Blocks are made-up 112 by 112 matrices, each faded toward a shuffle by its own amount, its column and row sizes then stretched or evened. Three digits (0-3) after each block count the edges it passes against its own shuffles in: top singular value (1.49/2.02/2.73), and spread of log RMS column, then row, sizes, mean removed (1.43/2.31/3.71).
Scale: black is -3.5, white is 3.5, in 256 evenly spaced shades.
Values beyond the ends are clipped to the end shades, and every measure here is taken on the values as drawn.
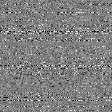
1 0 3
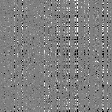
3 3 1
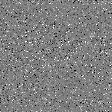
0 0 1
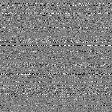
1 0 3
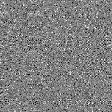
2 0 1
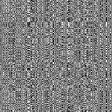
3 3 0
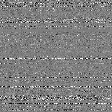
2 0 3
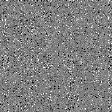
1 2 1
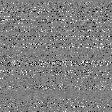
0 0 3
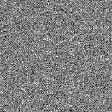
2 1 0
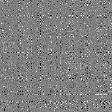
2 2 2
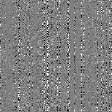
2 3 1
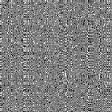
3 2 0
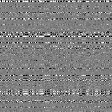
3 0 3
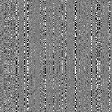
3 3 0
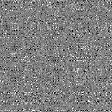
2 1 2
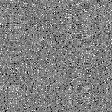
2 0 0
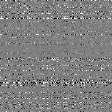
2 1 3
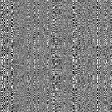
3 3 0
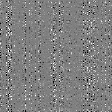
2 3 1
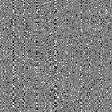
3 2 0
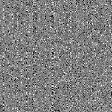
2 2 0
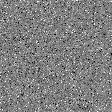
0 0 0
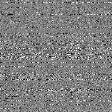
0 1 3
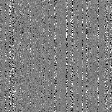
0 3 0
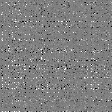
0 2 2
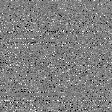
1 0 2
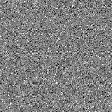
2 0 1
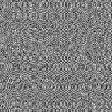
3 1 1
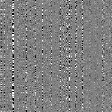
3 3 0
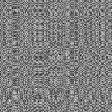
3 2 0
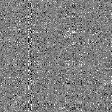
2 2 1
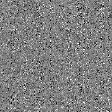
0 2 1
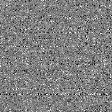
1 1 2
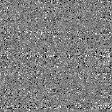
1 2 2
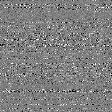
0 0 3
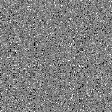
1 1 0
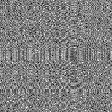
3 0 0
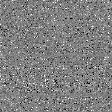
0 1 2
